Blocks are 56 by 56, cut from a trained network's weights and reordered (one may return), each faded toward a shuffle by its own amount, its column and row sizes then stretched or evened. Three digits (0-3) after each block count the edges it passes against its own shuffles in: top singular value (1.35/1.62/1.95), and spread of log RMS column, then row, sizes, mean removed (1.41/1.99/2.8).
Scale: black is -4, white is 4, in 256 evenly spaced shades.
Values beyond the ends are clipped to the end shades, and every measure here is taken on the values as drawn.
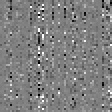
1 3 0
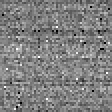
2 1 0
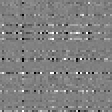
3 1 3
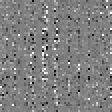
0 3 1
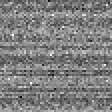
3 0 0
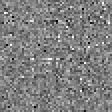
0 1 1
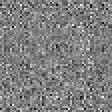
3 1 2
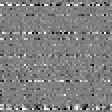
3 0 3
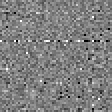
2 0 1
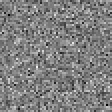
1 0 0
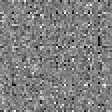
2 2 1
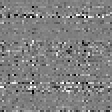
2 1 3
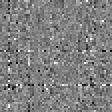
2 2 1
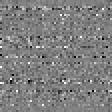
0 1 3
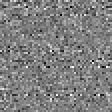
2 0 2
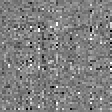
0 2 2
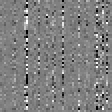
3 3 0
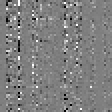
2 3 1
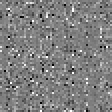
0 2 1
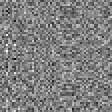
3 1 0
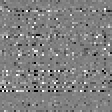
2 1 3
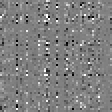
1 3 2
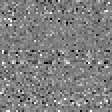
1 0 2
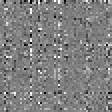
3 3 2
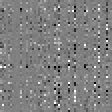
1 3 1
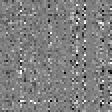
2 3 1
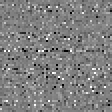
0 0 2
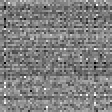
3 2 0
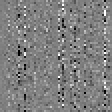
1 3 0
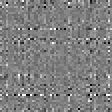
3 2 2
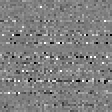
1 0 3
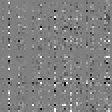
1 3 2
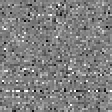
1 0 2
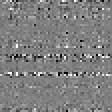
1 1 3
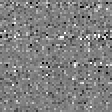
0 1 2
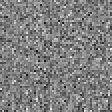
0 1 0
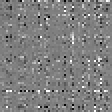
1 3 2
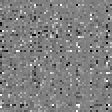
0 2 2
